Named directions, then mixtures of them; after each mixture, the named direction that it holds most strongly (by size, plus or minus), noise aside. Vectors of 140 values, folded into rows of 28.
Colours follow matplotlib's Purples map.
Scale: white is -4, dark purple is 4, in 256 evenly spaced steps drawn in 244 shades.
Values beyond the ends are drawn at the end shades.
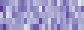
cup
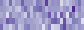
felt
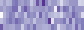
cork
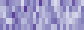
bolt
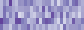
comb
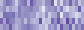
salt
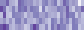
cup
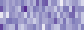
felt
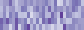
comb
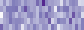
cork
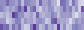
bolt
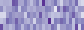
cork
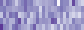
comb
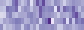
cork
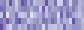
comb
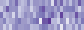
salt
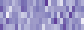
felt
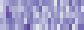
cup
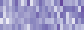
salt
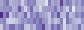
felt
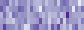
cup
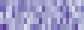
cup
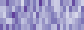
bolt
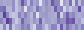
bolt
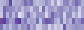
comb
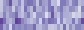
comb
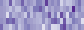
felt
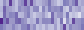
comb
